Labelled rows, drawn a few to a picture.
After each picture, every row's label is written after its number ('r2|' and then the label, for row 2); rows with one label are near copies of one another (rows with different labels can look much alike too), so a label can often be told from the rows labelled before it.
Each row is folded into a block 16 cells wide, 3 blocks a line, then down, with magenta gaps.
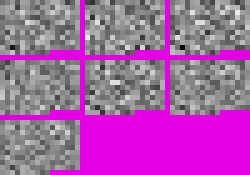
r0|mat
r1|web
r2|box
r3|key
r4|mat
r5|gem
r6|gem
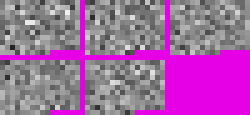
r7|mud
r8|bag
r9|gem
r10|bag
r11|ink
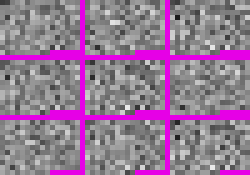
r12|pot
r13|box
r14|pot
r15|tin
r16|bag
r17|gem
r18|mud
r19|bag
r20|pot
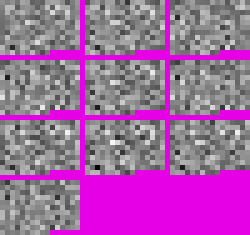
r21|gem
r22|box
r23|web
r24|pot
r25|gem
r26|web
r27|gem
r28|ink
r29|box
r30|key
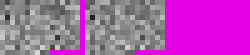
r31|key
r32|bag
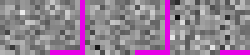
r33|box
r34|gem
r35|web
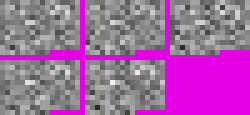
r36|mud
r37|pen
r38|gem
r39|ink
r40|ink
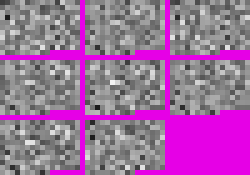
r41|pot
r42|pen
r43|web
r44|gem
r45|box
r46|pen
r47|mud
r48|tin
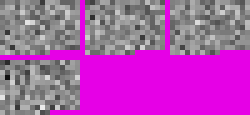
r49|box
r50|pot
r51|pen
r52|bag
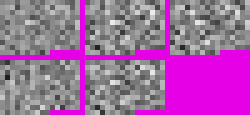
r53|pen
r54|box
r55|mud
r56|bag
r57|gem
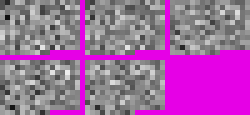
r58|tin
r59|key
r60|gem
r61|gem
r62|pen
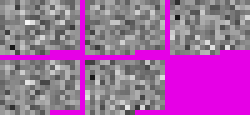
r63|mat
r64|mud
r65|tin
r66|ink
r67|bag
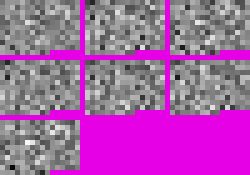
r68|pen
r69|tin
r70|mat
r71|tin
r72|pot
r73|web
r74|ink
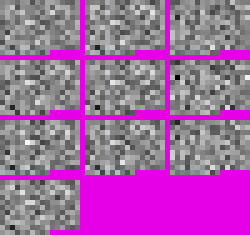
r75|pen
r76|gem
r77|pot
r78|pen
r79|mat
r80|web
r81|box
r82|pen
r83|tin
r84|box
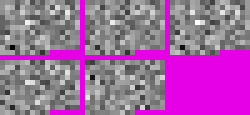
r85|ink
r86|pen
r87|box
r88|box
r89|web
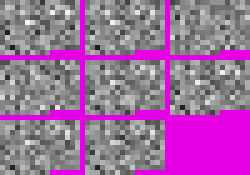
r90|box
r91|box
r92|web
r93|web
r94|ink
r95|pen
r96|ink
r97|box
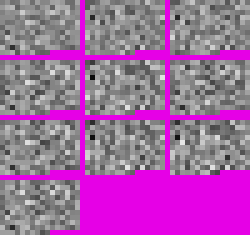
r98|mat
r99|tin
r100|web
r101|box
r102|pot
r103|gem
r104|box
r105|pot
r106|bag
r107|gem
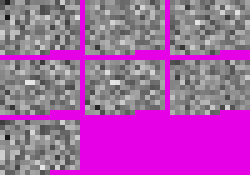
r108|pot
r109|gem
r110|gem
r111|mat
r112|mat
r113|bag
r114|pot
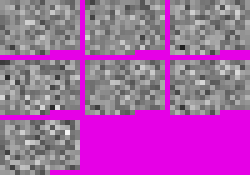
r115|ink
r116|pot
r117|ink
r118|web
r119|mat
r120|mud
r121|gem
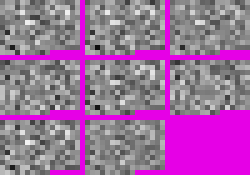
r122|mud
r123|box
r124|box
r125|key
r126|mud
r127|web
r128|box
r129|mud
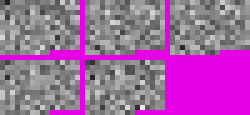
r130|key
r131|box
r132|gem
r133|tin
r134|tin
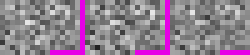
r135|pen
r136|ink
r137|mud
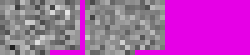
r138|gem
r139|pot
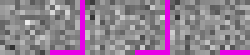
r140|ink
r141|key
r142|tin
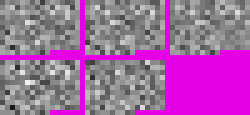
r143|mud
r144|pen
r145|ink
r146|mud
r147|pot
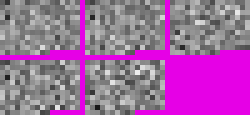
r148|key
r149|bag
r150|box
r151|bag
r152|ink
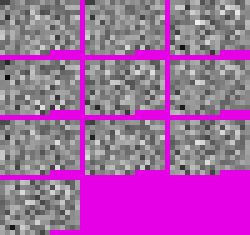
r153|key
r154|web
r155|ink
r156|tin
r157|pen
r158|box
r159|tin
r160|pot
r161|gem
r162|gem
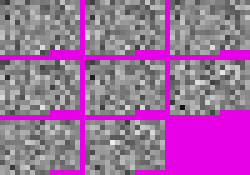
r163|bag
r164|key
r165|key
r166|pot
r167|tin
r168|pen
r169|mat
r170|ink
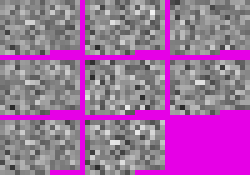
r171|ink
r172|gem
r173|web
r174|mat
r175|bag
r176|gem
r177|mat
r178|mud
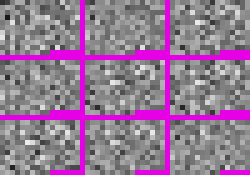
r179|bag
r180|web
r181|box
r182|pot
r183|mud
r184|pen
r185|box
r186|box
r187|tin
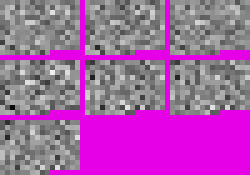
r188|pen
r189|gem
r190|mat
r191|box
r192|bag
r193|bag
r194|tin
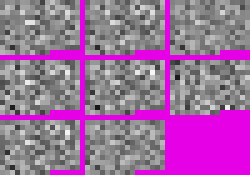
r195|box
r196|mud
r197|pen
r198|pen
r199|mud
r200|bag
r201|gem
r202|pen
